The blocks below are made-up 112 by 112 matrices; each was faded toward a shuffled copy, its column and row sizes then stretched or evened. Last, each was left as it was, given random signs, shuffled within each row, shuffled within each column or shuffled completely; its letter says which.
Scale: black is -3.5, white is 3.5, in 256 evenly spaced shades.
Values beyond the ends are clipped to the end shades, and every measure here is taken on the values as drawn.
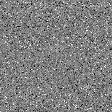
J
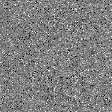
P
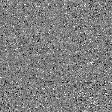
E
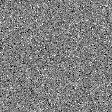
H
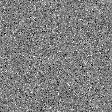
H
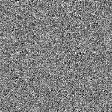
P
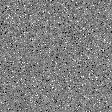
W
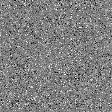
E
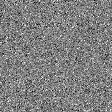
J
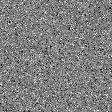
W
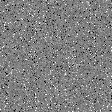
H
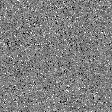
J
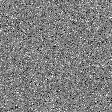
W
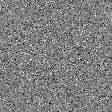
J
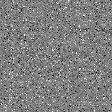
P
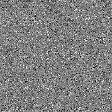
P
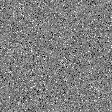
H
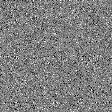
E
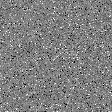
J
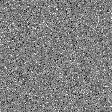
W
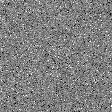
W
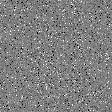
H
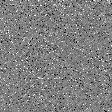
J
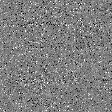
E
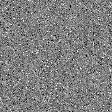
H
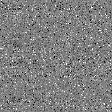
P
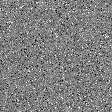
W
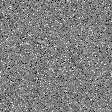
W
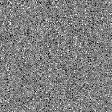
P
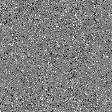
E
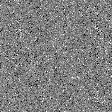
H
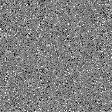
E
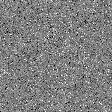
W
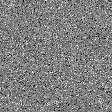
J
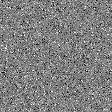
J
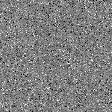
J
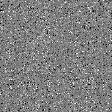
E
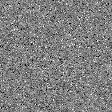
J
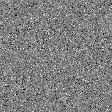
J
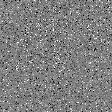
E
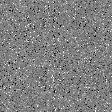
H
